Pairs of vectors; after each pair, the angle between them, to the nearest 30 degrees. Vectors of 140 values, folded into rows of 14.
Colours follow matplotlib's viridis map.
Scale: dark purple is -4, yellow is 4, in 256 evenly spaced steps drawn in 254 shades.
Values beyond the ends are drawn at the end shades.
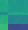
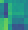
60 degrees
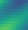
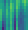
120 degrees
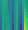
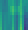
150 degrees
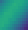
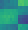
60 degrees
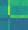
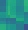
60 degrees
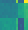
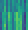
90 degrees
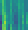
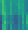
30 degrees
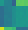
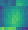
60 degrees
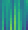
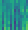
150 degrees
